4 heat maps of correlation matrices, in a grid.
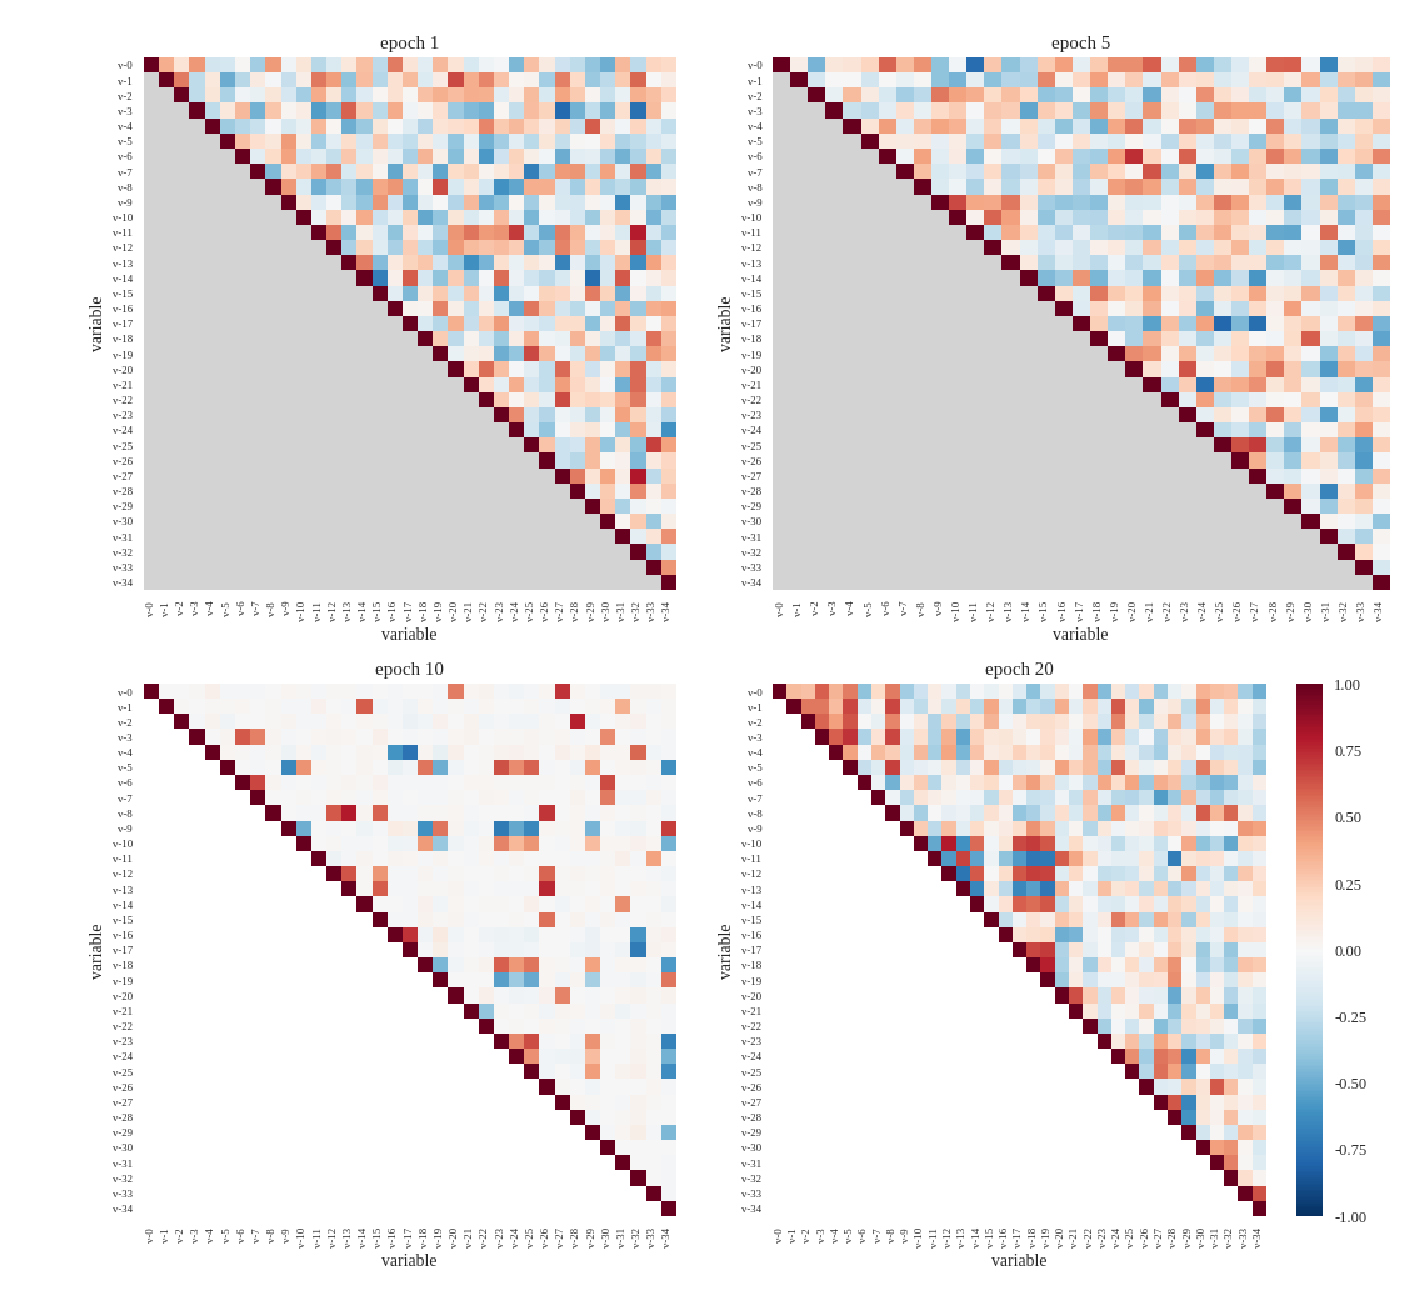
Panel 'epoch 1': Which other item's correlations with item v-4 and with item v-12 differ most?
v-29
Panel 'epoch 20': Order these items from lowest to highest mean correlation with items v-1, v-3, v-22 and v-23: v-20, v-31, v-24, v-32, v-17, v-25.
v-17, v-31, v-25, v-32, v-20, v-24
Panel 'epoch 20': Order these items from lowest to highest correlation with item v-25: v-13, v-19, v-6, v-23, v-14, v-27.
v-14, v-19, v-13, v-23, v-6, v-27
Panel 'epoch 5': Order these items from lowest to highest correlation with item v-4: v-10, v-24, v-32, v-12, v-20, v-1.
v-1, v-32, v-12, v-10, v-24, v-20
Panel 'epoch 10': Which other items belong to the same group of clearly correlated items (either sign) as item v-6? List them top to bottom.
v-3, v-7, v-30
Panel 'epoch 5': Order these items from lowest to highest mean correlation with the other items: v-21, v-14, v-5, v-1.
v-14, v-5, v-1, v-21
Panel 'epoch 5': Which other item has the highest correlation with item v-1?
v-15
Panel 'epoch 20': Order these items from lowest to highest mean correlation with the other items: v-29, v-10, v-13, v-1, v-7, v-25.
v-13, v-7, v-29, v-25, v-10, v-1
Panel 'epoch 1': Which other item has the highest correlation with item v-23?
v-14
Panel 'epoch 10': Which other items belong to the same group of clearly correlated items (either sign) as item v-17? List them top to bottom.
v-4, v-16, v-32
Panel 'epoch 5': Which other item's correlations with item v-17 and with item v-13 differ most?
v-25
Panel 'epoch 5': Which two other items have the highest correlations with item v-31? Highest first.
v-11, v-13
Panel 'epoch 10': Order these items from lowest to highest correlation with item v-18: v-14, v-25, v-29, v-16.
v-16, v-14, v-29, v-25
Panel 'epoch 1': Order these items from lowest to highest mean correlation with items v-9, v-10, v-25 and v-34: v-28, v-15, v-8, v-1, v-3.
v-28, v-1, v-15, v-3, v-8
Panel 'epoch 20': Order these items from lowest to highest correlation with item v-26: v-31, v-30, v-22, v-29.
v-22, v-30, v-29, v-31
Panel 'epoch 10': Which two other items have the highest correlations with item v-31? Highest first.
v-14, v-1
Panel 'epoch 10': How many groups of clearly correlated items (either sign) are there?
9
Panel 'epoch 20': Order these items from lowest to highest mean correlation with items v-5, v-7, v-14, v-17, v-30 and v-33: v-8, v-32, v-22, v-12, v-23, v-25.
v-23, v-25, v-32, v-22, v-8, v-12
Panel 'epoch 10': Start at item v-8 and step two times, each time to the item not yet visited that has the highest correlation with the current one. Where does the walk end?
v-26
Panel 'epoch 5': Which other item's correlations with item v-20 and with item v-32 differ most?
v-23
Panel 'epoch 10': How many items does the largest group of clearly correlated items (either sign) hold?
10
